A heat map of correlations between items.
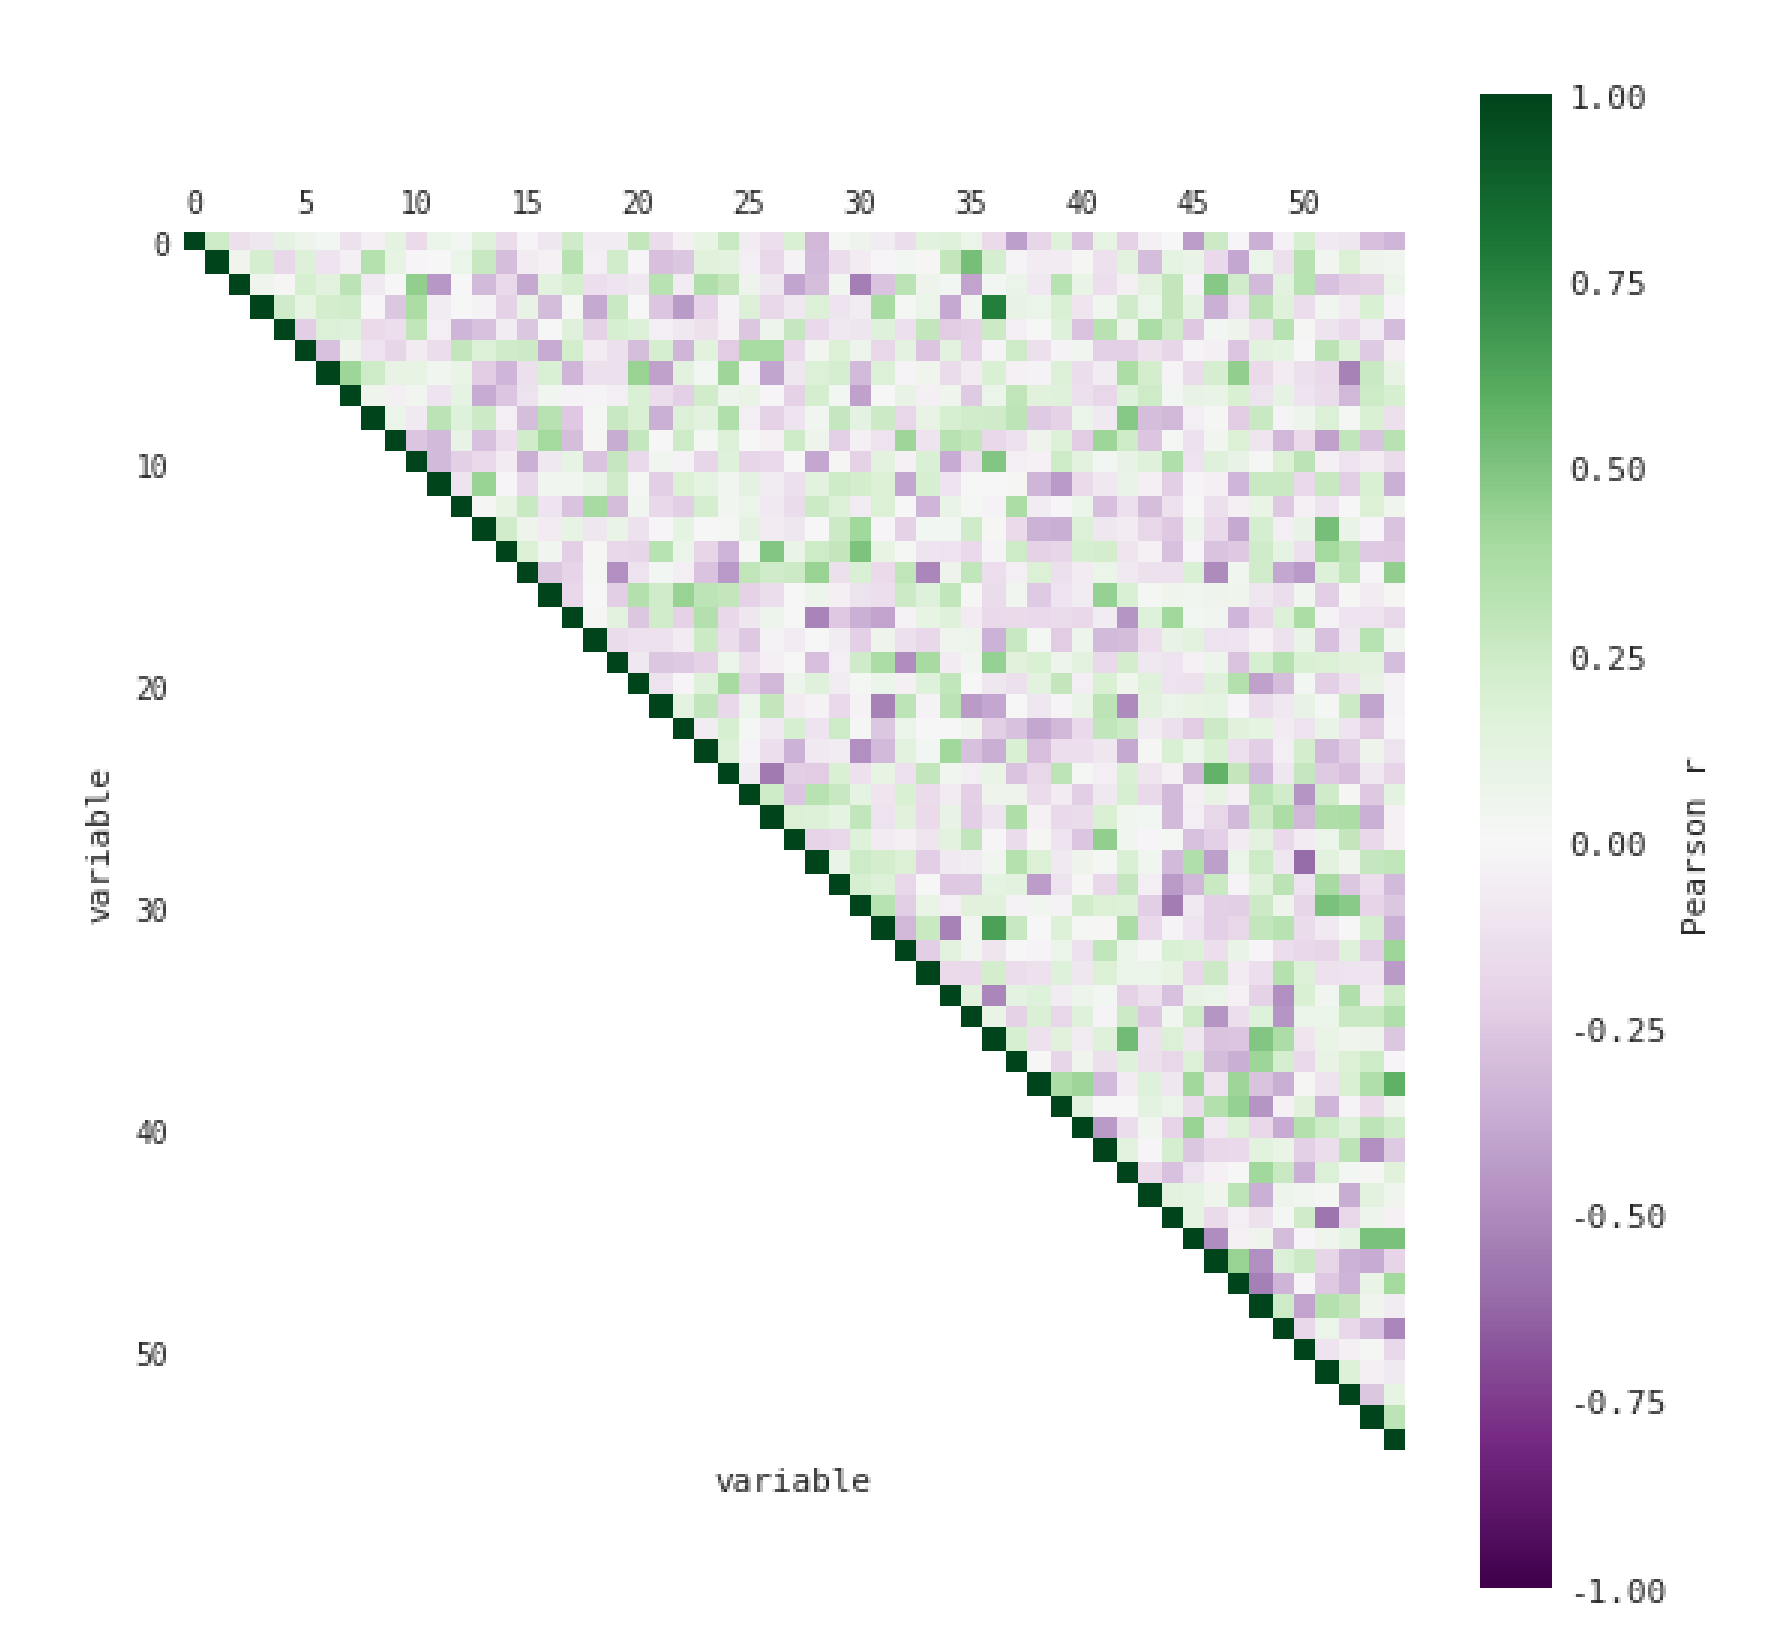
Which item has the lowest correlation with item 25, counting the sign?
50
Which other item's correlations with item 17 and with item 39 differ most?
47
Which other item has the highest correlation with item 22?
16
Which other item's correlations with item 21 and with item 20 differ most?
6
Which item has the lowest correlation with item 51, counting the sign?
44
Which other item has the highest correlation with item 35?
1
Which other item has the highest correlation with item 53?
45
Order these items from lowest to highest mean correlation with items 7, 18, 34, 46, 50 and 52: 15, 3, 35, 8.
3, 15, 35, 8
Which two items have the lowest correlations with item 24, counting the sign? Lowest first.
26, 15
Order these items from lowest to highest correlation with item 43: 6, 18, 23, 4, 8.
8, 18, 23, 6, 4
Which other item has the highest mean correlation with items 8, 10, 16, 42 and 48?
36
